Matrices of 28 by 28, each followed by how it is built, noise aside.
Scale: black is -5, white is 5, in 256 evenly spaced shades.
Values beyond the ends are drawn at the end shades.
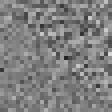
upper triangular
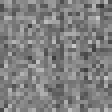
blocks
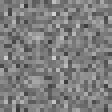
repeating rows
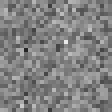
repeating rows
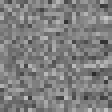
low rank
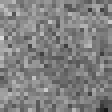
smooth
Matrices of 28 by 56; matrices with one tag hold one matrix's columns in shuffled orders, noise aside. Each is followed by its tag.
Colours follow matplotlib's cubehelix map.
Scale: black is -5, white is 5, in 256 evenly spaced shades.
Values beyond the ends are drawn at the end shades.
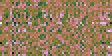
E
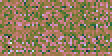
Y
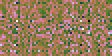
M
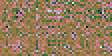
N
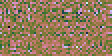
N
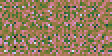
Y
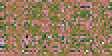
Y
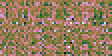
E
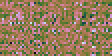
E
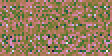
Y
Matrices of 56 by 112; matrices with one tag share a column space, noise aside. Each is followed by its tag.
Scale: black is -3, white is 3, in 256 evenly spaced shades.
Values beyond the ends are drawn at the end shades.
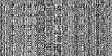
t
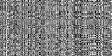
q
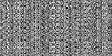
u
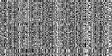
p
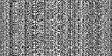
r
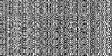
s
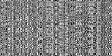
s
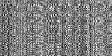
t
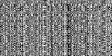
t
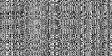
q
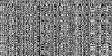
t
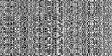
s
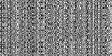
u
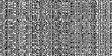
r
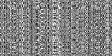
u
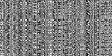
r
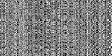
r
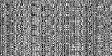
t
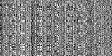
t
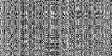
q
